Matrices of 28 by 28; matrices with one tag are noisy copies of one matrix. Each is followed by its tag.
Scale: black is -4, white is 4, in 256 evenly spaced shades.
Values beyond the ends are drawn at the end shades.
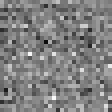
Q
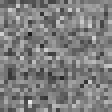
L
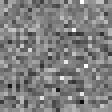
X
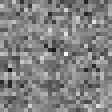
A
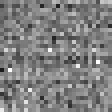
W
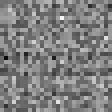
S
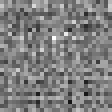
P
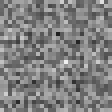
X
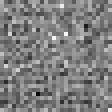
P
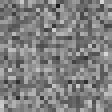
W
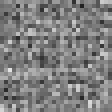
W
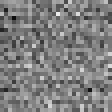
Q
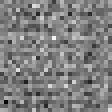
P
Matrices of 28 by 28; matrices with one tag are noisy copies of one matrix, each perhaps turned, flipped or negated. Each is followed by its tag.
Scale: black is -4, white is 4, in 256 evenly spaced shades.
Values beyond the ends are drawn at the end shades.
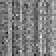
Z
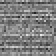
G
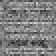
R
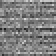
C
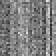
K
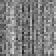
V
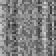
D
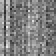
K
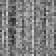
R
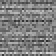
G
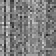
K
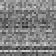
K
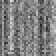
D
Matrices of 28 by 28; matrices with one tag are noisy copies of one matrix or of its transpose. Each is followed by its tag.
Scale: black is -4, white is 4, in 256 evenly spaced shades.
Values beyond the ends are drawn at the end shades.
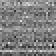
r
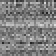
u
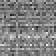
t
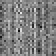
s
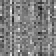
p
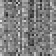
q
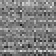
r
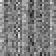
q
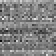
q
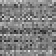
q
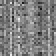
p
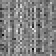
s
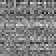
u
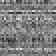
p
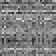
p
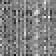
t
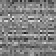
s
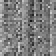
q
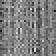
s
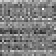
q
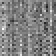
r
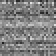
u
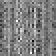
s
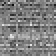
t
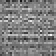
s
